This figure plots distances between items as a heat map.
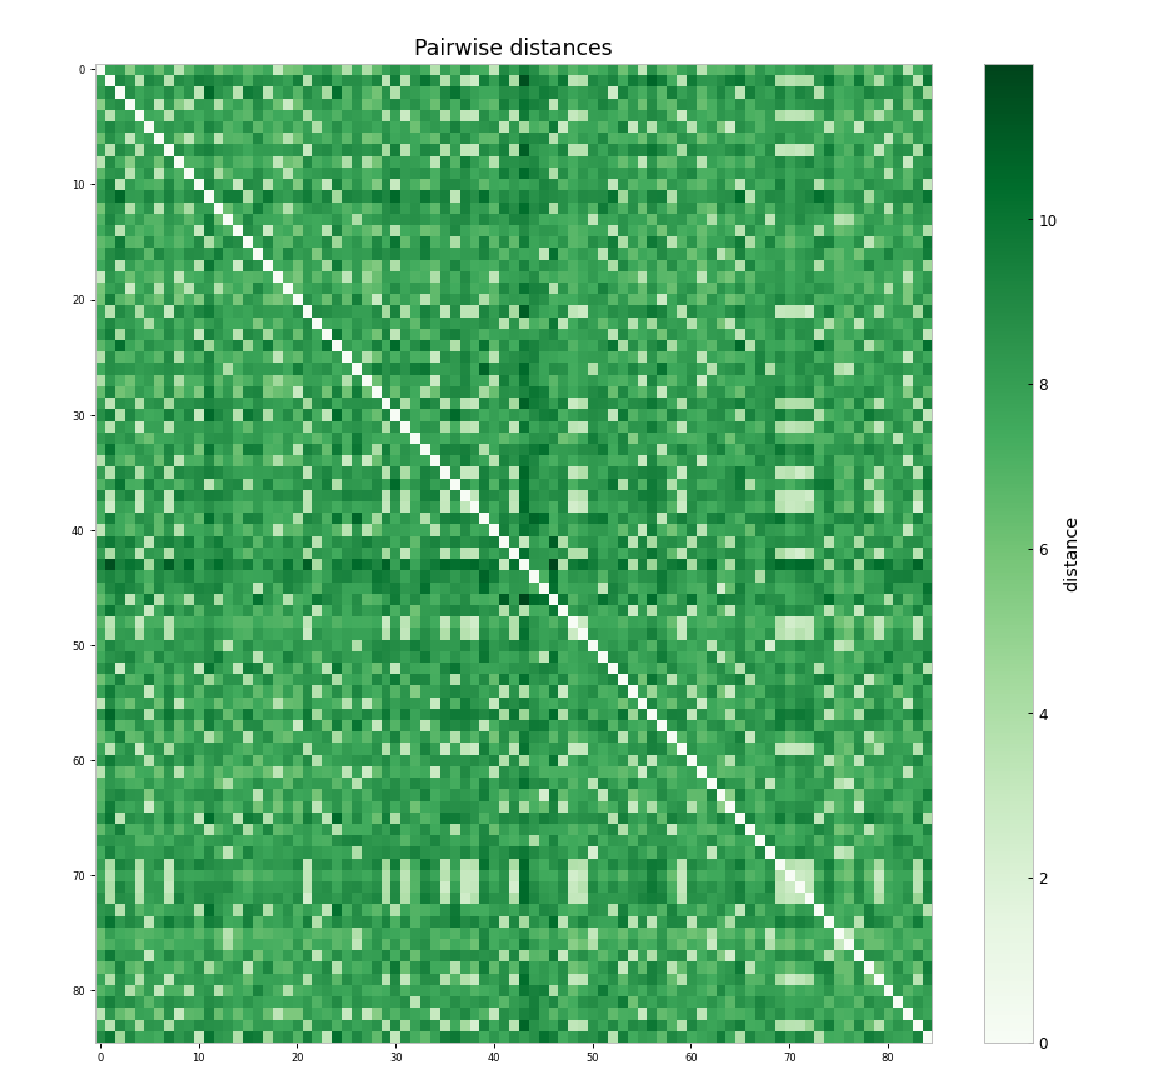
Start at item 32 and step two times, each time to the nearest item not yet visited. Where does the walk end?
54
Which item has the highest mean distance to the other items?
43
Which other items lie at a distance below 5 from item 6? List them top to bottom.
3, 9, 12, 19, 46, 80
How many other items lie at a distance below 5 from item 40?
9
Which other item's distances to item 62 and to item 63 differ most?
45
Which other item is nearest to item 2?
52
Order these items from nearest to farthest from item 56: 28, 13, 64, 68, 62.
64, 13, 68, 62, 28
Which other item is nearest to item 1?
38
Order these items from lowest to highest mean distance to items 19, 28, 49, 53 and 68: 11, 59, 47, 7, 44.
59, 7, 11, 47, 44
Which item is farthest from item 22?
46
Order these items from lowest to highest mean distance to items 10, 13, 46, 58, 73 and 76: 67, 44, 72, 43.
72, 67, 44, 43
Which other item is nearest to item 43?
41
